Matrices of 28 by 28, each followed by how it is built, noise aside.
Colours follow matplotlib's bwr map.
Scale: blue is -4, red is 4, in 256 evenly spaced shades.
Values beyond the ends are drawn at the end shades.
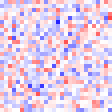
noise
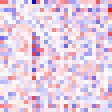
low rank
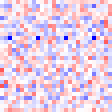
repeating columns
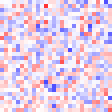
noise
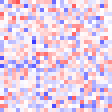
noise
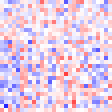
blocks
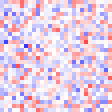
repeating rows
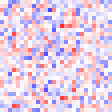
repeating rows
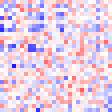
blocks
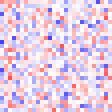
repeating rows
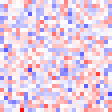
noise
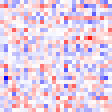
low rank
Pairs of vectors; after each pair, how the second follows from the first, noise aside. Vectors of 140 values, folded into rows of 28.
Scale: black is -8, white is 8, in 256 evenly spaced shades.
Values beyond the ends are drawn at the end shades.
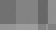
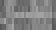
wrapped around.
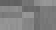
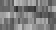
wrapped around, scaled up.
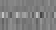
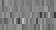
wrapped around, negated.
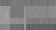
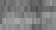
wrapped around, negated.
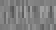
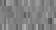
wrapped around, partly zeroed.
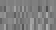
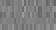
wrapped around, negated, shrunk.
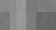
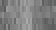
wrapped around.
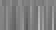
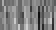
negated, scaled up.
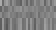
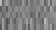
copied.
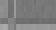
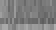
copied.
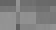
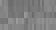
wrapped around, negated, shrunk.
